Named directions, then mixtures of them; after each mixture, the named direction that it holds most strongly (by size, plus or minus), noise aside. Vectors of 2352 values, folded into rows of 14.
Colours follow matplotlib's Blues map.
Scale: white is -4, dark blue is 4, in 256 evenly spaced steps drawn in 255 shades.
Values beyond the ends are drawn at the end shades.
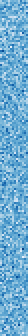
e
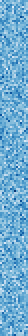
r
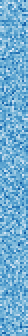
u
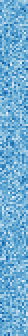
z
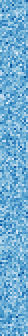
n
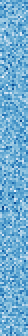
r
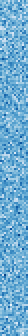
e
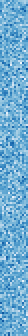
z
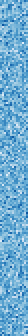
n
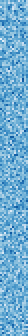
u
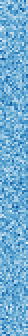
u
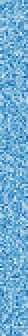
e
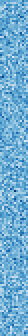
r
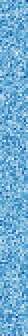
n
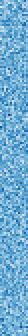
u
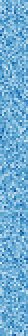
r
